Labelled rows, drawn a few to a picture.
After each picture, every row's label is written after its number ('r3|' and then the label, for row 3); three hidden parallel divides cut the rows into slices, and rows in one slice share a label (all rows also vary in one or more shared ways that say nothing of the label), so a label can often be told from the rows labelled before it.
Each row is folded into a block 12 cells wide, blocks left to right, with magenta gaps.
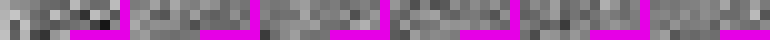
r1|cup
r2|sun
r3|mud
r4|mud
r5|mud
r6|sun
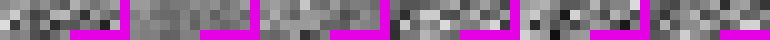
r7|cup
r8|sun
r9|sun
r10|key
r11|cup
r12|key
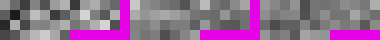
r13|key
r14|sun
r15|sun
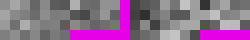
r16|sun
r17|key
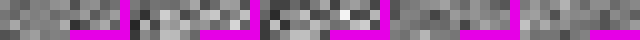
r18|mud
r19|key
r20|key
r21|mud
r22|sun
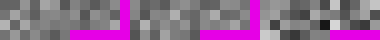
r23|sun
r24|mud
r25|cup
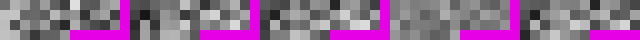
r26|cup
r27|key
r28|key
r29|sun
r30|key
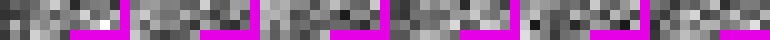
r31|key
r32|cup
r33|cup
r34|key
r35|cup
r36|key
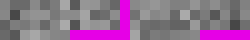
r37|mud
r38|sun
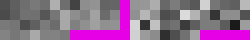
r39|mud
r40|cup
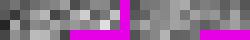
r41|key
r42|mud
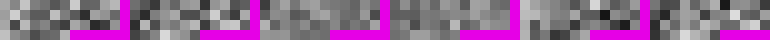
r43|cup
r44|key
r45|sun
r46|mud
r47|cup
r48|key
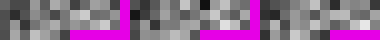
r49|key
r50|key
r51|key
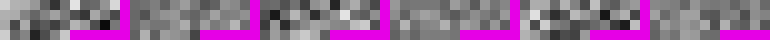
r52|cup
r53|mud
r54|key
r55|mud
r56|cup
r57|mud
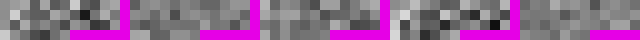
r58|cup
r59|sun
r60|sun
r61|cup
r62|mud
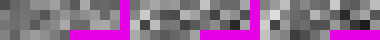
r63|mud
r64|cup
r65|cup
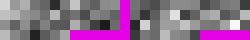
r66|cup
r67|key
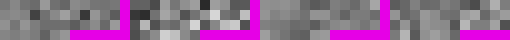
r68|sun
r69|key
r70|sun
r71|mud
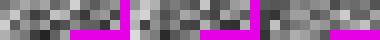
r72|cup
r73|cup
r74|key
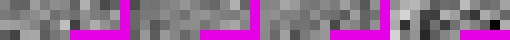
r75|mud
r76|mud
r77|sun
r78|cup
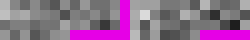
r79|sun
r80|cup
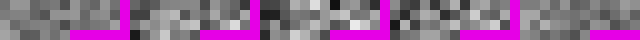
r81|sun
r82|key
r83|key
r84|key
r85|sun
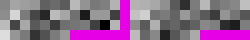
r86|cup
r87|cup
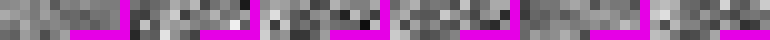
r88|sun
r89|key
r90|cup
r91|cup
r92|mud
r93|cup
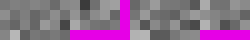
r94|sun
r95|sun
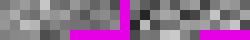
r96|sun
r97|key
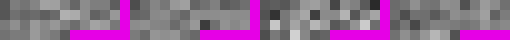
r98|mud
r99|mud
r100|key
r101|mud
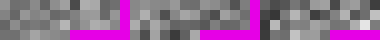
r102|mud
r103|sun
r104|key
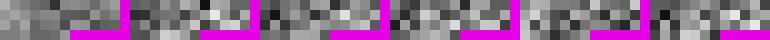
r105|sun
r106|key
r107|key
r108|key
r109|cup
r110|key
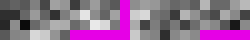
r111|key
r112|cup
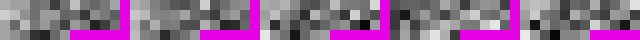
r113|cup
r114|cup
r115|cup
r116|key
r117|cup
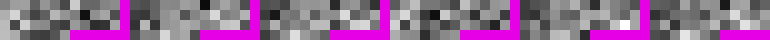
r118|cup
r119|key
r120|key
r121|cup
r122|key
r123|key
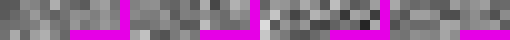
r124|mud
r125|sun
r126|cup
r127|mud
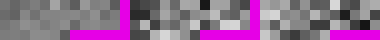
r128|mud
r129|key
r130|cup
